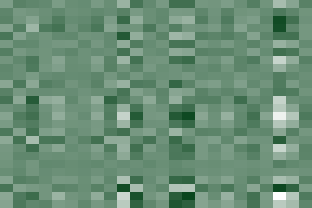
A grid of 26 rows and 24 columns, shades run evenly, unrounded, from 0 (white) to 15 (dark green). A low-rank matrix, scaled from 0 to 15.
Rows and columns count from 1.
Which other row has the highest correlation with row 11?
18
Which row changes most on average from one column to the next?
25
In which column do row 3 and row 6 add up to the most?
22
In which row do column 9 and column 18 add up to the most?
13
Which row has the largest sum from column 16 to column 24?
24
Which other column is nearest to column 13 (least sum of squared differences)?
21
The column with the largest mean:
15
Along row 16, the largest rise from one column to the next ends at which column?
11
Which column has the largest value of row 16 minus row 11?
3
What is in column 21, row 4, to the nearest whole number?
9
